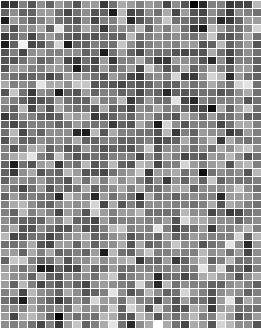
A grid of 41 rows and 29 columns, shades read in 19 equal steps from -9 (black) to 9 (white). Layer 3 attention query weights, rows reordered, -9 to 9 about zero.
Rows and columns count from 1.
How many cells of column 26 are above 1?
12
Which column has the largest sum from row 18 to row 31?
27
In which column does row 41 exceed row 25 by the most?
25
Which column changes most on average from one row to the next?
7
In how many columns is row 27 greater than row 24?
12
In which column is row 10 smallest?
26
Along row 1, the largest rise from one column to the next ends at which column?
29
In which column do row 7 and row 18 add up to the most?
24
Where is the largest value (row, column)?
41, 18
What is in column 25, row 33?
0
